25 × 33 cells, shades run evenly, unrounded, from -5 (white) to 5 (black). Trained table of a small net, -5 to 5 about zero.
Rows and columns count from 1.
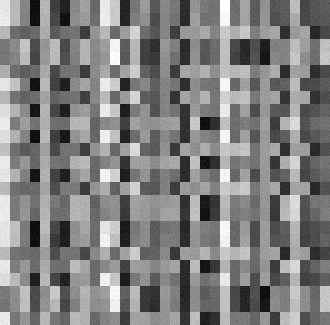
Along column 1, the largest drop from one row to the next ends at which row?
25
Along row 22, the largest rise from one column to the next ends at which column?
13
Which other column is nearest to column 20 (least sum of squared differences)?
8
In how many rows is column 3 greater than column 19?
6
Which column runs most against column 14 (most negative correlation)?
2
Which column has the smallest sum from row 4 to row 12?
23
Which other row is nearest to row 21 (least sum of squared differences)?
17
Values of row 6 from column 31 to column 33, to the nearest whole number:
-1 3 2
